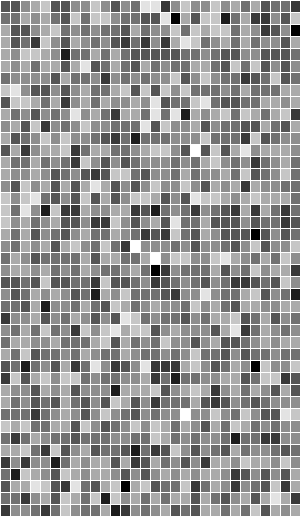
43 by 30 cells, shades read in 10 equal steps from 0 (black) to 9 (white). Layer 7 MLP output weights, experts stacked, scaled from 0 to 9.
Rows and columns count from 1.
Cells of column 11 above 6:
6
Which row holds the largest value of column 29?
35
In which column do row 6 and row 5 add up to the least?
7
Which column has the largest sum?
22
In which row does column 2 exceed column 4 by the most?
8
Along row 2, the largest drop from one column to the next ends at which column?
18
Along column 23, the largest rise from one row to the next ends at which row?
3
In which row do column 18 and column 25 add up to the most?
10
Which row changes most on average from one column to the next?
41
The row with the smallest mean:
24
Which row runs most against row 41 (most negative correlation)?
33
